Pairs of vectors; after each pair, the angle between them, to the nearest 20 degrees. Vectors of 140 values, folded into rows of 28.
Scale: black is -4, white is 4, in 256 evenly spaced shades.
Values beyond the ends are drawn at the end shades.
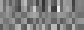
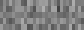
140 degrees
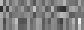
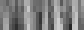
100 degrees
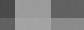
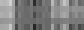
140 degrees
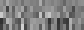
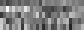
140 degrees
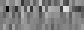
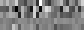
60 degrees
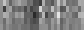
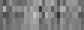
160 degrees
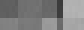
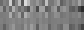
100 degrees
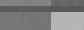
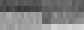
60 degrees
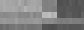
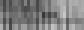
140 degrees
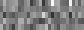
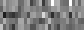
20 degrees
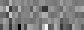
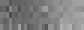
120 degrees
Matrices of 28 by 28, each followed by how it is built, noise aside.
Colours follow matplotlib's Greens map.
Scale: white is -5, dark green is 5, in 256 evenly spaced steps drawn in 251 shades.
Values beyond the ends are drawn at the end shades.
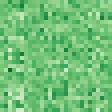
low rank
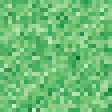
Hankel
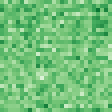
blocks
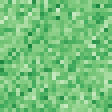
Hankel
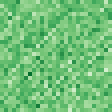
Hankel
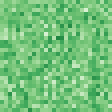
blocks
